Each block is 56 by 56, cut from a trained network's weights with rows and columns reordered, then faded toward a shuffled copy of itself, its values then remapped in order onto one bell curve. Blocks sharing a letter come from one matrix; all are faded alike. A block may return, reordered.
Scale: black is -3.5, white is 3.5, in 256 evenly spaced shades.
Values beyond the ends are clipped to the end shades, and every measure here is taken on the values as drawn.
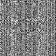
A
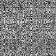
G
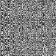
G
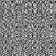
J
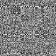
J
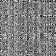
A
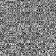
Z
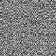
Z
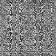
G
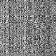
A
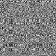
Z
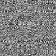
Z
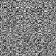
J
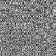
J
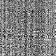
A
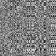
J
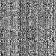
A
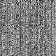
A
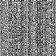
A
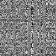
G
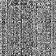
A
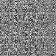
G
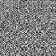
Z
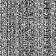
A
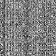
A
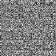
G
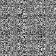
G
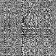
G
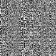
G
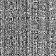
A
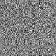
Z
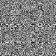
J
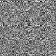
J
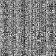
A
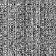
A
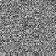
Z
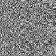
Z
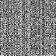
A
